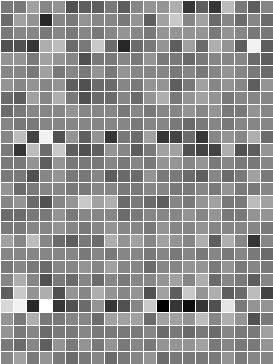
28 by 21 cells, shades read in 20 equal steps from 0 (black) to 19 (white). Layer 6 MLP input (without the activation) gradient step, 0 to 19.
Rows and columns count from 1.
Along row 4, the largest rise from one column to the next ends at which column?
20
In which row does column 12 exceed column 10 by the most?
24
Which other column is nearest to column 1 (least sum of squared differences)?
12
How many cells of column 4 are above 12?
4
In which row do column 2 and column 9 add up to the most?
23
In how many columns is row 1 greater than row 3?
7
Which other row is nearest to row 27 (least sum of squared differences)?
13
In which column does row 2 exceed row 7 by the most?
14
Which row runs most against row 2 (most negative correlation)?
11
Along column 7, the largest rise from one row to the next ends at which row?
16
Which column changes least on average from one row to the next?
19
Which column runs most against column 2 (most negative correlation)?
5
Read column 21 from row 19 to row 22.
10 8 9 10
